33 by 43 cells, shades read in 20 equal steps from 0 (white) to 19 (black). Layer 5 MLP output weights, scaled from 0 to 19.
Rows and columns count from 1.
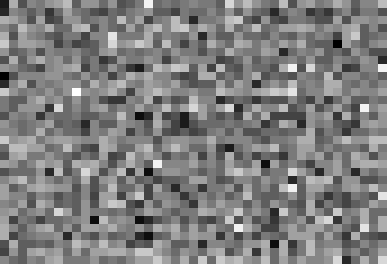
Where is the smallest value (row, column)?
12, 9
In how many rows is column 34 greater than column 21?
11
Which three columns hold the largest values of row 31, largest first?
31, 23, 33
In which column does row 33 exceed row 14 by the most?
22
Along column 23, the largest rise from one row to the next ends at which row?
5
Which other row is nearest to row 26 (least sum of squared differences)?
17
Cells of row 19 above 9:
22
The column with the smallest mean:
35
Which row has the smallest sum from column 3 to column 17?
32
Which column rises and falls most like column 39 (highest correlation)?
4
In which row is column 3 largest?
1
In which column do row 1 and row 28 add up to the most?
16
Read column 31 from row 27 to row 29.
16 15 14
